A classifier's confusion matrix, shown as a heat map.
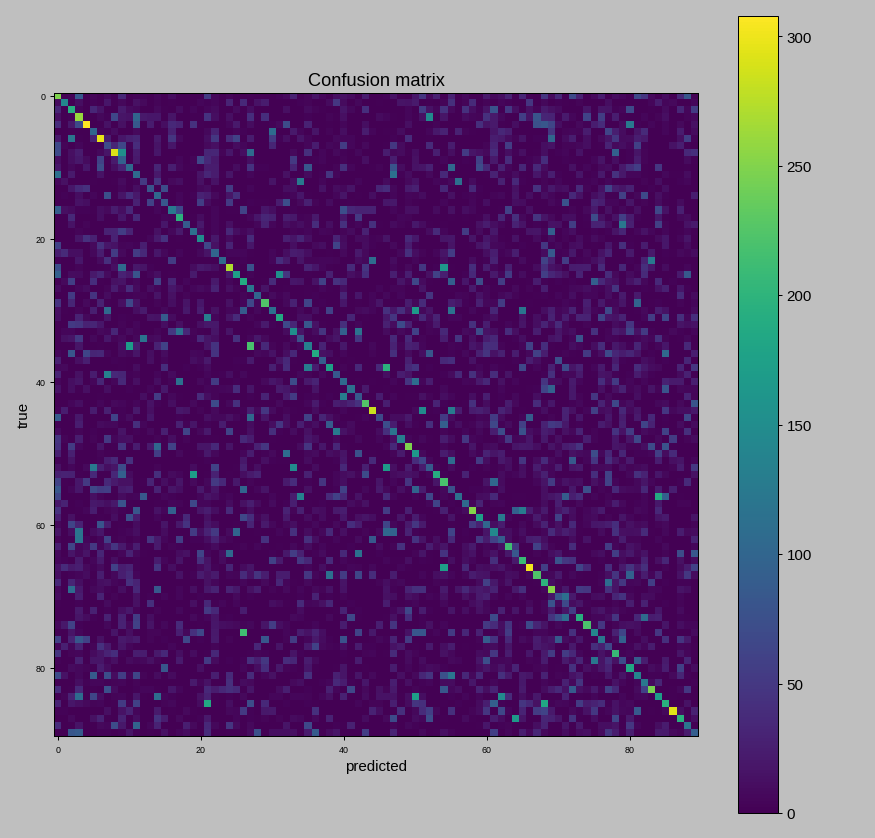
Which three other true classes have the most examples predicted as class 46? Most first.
38, 52, 61
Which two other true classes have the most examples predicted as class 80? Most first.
4, 67
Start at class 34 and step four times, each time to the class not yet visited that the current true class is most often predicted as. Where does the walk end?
50
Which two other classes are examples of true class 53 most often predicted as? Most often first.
19, 9
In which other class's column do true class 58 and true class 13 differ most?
65
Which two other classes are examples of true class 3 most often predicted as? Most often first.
52, 11
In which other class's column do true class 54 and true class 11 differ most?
47
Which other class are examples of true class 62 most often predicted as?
3
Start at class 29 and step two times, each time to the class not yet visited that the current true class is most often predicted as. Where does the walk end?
55
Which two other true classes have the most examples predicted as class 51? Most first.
44, 75
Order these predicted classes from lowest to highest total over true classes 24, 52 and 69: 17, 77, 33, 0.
17, 77, 0, 33
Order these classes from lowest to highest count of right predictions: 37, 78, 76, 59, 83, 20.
37, 76, 20, 59, 78, 83
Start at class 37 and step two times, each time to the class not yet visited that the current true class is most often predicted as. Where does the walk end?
71
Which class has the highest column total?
0
